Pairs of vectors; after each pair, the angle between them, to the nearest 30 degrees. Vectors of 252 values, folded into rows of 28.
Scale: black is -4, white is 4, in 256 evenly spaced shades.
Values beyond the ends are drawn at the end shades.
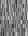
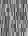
60 degrees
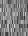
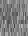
150 degrees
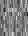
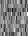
150 degrees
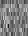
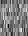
30 degrees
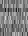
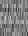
30 degrees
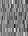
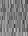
30 degrees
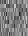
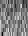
120 degrees
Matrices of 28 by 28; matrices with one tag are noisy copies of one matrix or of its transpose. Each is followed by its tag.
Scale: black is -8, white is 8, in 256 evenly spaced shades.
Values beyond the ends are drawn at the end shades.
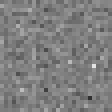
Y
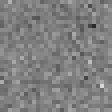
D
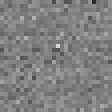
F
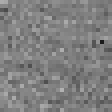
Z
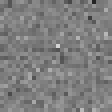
F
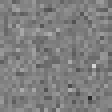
Y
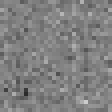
D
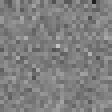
F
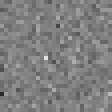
F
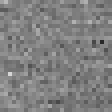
Z
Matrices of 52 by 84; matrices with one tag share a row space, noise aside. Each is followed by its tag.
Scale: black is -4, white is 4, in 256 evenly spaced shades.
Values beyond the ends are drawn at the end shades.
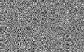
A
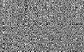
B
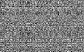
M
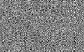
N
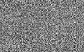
N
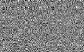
B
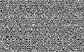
M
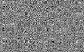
B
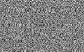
N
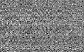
M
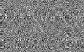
A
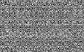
M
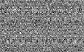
M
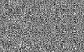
N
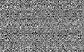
M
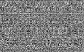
M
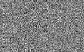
B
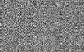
A
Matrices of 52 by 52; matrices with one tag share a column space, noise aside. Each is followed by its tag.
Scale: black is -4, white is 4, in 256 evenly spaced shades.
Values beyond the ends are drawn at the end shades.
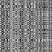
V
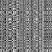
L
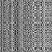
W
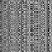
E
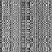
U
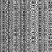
E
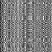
U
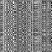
E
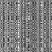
U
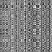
V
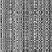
L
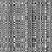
U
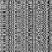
E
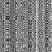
U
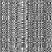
U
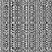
W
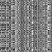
W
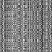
V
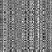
L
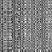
L
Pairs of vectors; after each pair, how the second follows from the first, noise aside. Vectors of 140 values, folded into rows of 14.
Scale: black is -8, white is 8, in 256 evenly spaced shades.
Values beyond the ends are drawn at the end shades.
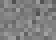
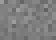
wrapped around, negated, shrunk.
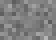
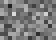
negated, scaled up.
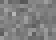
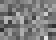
wrapped around, scaled up.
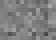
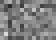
reversed, scaled up.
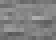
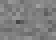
reversed, negated, partly zeroed.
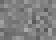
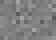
reversed, negated, partly zeroed.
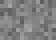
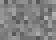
wrapped around.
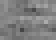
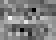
reversed, scaled up.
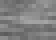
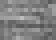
wrapped around.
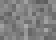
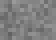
wrapped around, negated, shrunk.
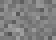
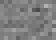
reversed, negated, partly zeroed.
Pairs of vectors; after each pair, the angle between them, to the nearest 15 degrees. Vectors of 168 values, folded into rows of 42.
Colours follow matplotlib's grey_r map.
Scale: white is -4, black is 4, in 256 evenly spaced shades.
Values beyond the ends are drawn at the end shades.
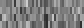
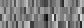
30 degrees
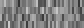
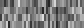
150 degrees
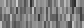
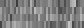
150 degrees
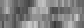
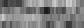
90 degrees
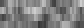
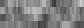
15 degrees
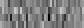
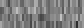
75 degrees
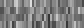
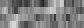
105 degrees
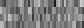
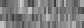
45 degrees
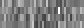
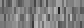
165 degrees
